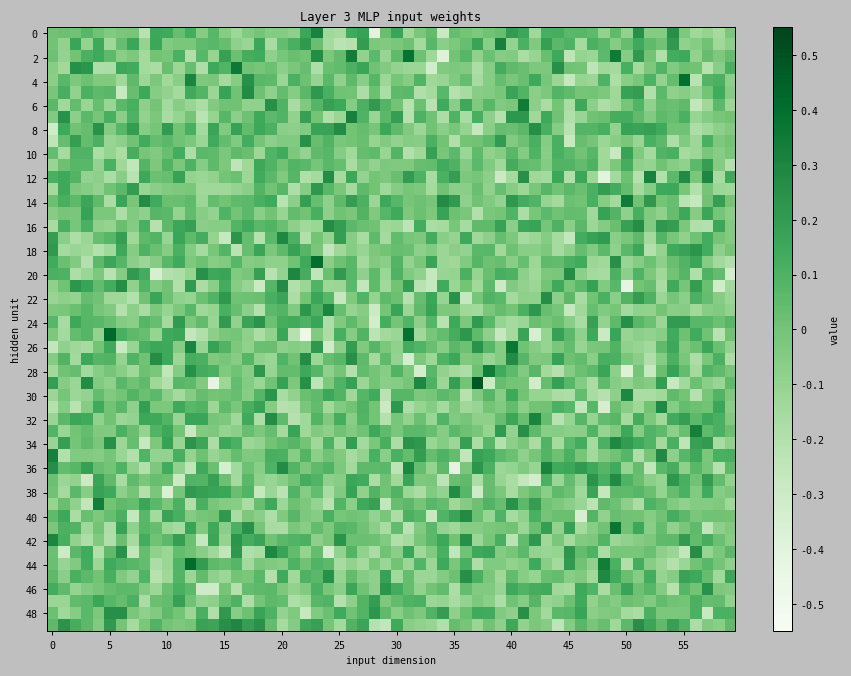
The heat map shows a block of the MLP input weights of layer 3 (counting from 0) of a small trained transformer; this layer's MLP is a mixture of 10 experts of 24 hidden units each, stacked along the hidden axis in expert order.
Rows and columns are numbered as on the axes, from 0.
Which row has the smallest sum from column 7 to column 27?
25
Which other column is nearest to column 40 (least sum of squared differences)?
30
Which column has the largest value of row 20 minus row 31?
21
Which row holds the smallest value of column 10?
38
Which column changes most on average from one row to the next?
12
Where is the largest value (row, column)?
29, 37
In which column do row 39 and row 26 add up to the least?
24
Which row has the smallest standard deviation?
15
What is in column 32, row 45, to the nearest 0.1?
-0.1
